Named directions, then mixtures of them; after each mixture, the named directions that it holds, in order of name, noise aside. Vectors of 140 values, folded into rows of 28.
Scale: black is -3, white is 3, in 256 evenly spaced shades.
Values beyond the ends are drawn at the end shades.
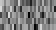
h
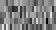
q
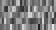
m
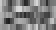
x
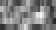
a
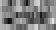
a, x.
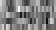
q, x.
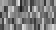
h, m.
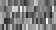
q, x.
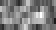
a.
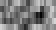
a.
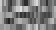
x.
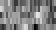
a, h.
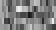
m, x.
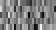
h.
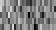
h.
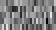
q.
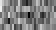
h, x.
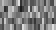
h, m.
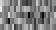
h, x.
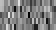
h, q.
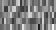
m.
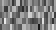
m.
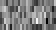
a, q.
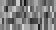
m, x.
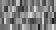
m.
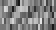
a, m.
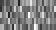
h.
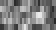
a.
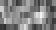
a.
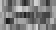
x.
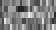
m, x.
